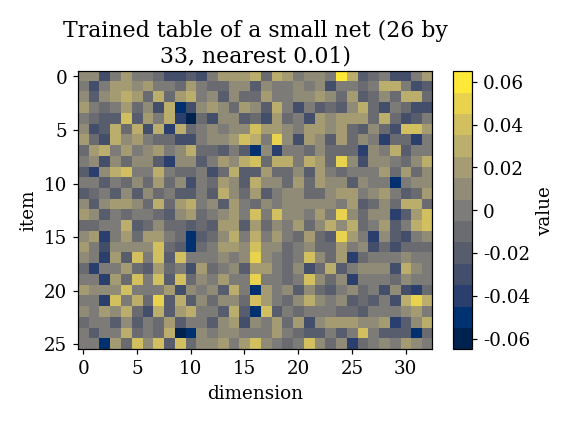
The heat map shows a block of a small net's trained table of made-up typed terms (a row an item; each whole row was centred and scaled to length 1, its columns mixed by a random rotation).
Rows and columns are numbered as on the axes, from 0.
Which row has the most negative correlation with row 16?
7
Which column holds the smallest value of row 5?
8
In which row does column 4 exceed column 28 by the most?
20
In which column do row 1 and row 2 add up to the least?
1
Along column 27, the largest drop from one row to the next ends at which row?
15
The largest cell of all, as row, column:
0, 24
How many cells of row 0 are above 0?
14
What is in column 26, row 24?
0.04
